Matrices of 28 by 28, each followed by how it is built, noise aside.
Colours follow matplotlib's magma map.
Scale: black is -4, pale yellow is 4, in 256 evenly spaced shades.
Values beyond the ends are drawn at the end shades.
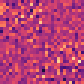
block diagonal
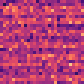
blocks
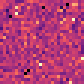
sparse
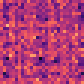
blocks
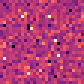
sparse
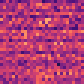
blocks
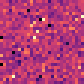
sparse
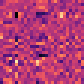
low rank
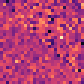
upper triangular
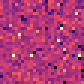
sparse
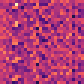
repeating rows
